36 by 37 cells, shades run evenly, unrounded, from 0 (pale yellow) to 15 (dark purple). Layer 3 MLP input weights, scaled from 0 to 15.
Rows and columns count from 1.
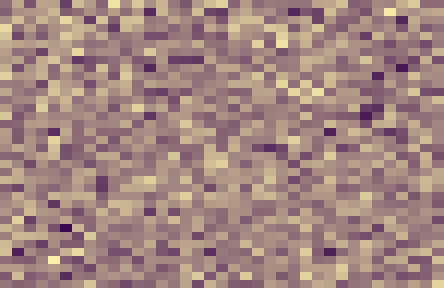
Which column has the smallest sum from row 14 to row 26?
16
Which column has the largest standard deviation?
6
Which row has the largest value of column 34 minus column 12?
3
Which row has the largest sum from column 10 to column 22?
8
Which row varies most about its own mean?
32
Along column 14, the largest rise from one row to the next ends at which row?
12
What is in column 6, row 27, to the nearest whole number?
8
